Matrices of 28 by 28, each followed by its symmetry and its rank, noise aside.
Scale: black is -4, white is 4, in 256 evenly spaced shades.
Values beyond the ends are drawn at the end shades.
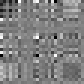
symmetric, rank two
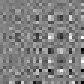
no symmetry, rank two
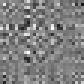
symmetric, rank three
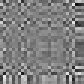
antisymmetric, rank two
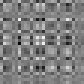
symmetric, rank one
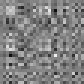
symmetric, rank three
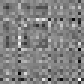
symmetric, rank three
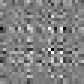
no symmetry, rank three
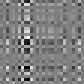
no symmetry, rank one
